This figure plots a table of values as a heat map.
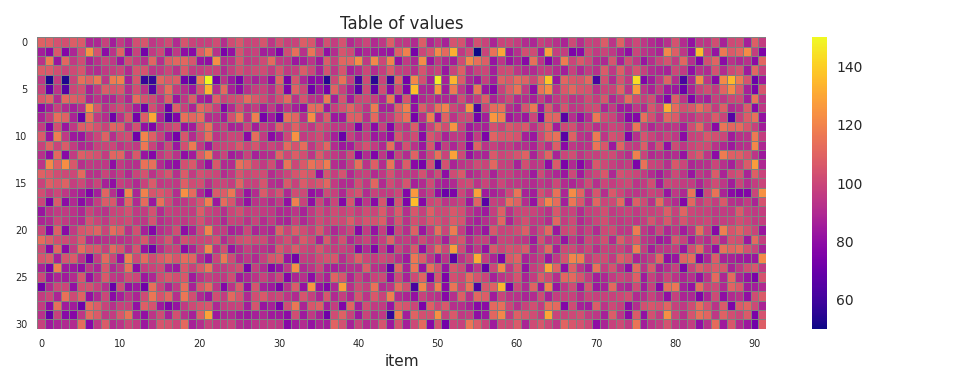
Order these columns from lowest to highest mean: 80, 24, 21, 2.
24, 80, 2, 21
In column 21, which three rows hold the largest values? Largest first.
4, 5, 29
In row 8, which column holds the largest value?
14
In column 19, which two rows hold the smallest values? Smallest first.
4, 1
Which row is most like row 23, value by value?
16
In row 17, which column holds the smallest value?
56
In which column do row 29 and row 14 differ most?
44
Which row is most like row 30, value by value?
25
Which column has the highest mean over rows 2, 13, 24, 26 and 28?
58
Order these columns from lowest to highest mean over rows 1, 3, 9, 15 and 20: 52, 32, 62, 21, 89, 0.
62, 0, 89, 32, 21, 52
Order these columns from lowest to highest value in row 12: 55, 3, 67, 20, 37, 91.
3, 91, 55, 37, 67, 20
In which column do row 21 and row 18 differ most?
0
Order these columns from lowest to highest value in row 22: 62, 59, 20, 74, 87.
62, 74, 20, 59, 87
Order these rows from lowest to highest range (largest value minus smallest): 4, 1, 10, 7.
10, 7, 1, 4
